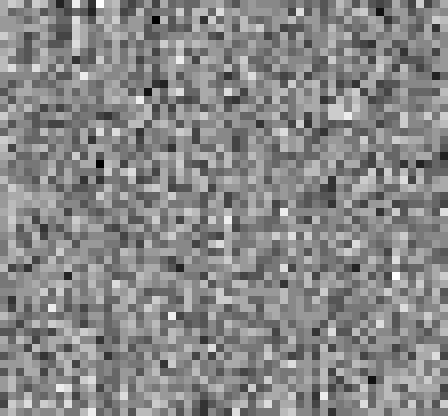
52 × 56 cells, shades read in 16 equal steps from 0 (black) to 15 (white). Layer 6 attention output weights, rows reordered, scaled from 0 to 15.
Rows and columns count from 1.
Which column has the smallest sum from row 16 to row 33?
18
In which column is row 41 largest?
48
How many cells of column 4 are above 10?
4
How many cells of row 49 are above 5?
46
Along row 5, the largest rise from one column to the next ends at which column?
10
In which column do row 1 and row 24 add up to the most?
2
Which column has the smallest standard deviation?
3
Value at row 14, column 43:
12
